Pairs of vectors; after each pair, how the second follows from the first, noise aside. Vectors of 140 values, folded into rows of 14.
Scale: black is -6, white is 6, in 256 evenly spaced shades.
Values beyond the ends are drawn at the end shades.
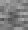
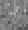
reversed, negated, partly zeroed.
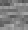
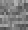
reversed.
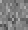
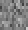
reversed.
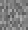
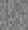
shrunk.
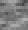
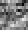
scaled up.
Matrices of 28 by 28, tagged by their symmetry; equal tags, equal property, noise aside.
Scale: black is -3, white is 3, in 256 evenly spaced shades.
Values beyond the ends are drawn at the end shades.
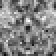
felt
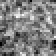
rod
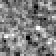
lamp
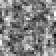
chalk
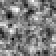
lamp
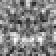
felt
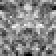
felt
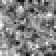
rod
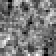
chalk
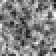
rod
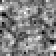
chalk
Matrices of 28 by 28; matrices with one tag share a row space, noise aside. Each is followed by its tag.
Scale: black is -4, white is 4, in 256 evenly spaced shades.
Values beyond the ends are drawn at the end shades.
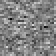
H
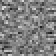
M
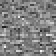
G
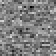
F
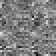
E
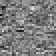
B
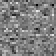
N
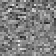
H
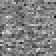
B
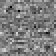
H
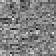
N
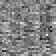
G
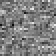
F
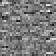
G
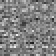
N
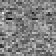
B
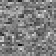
B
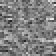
M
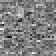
B
